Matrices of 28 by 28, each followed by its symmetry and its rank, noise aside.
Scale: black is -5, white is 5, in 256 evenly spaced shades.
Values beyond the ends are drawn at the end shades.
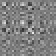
symmetric, rank two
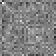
symmetric, rank three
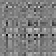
no symmetry, rank three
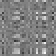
no symmetry, rank one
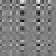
no symmetry, rank one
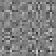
antisymmetric, rank two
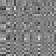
no symmetry, rank two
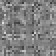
no symmetry, rank three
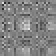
symmetric, rank two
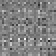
no symmetry, rank three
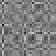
no symmetry, rank two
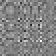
symmetric, rank three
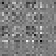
symmetric, rank two
